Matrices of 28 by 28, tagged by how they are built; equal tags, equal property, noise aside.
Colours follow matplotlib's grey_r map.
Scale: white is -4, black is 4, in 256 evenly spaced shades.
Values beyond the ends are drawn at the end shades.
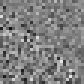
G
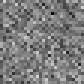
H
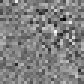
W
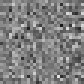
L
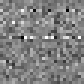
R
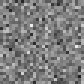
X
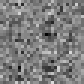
L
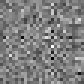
L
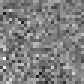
G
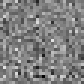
L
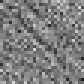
H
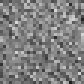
H
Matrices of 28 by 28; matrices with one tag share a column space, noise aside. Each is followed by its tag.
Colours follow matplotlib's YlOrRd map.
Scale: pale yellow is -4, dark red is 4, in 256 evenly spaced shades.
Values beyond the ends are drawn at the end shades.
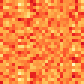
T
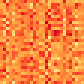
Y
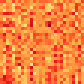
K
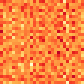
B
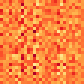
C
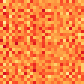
B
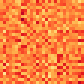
C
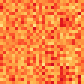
K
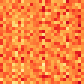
B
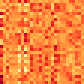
K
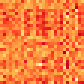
Y
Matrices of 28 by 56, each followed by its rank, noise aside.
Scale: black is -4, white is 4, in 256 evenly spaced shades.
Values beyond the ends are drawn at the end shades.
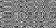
three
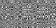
four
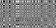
one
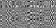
three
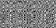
four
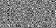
four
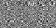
four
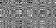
two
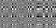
one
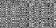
four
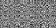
four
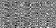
four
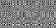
two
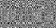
three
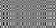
one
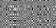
two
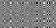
one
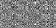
four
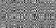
two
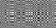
one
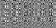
four
